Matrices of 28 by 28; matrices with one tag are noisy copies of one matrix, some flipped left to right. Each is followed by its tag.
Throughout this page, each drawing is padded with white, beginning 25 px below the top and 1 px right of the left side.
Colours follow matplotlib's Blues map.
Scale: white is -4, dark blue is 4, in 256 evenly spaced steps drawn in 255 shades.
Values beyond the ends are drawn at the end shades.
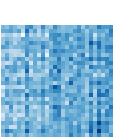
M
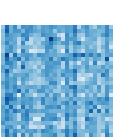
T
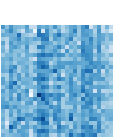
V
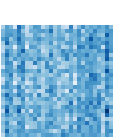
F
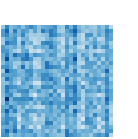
T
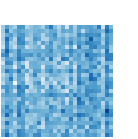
F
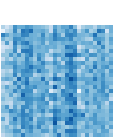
V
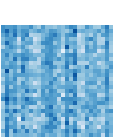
T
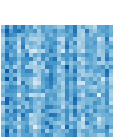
T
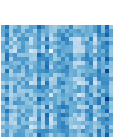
T
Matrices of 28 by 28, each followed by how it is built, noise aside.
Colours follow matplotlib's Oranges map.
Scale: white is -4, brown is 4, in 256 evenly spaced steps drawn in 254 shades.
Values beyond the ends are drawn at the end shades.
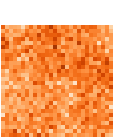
smooth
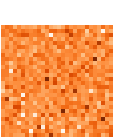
sparse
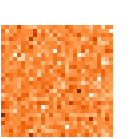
sparse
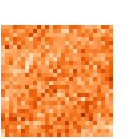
smooth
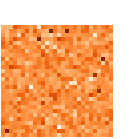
sparse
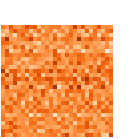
repeating columns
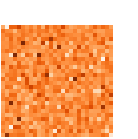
sparse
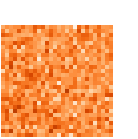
noise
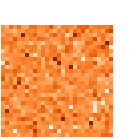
sparse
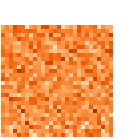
repeating columns
